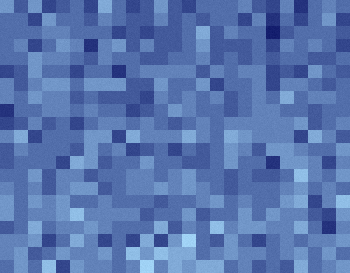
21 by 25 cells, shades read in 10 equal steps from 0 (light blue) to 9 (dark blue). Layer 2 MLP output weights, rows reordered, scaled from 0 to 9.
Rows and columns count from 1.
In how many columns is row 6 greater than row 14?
12
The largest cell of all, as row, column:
3, 20
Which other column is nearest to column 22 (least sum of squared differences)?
25
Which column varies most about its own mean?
22
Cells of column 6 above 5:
4
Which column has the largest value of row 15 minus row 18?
16
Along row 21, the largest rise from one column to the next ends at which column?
5
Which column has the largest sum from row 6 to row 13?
1
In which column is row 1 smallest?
8
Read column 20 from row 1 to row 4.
7 8 9 7
